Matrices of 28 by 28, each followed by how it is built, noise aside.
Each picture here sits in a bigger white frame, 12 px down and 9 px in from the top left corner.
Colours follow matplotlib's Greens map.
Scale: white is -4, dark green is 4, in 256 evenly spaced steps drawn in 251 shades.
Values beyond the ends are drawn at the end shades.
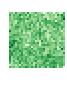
smooth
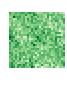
smooth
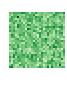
blocks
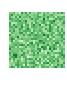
noise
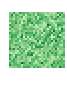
Hankel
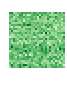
blocks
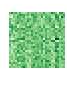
low rank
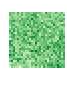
smooth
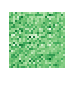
low rank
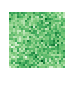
smooth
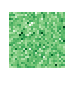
sparse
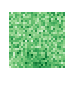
smooth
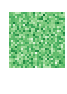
noise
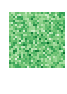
noise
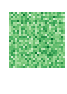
blocks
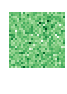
sparse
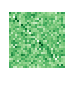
diagonal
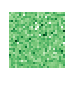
sparse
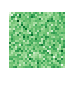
diagonal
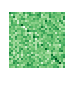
diagonal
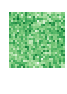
smooth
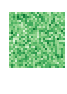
noise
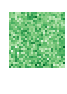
smooth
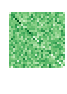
diagonal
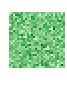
diagonal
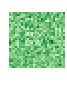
blocks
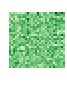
low rank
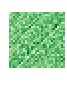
Hankel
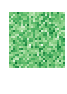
Hankel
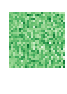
low rank
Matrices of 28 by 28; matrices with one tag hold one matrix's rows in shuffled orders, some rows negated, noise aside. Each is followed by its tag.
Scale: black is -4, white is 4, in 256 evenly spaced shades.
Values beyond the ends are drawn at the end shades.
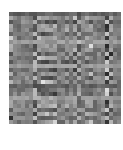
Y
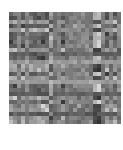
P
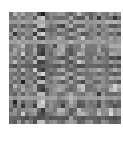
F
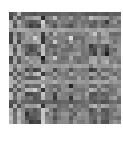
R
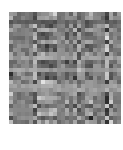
Y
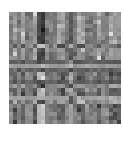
F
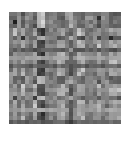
F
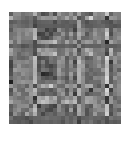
Y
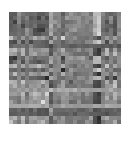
P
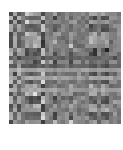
R
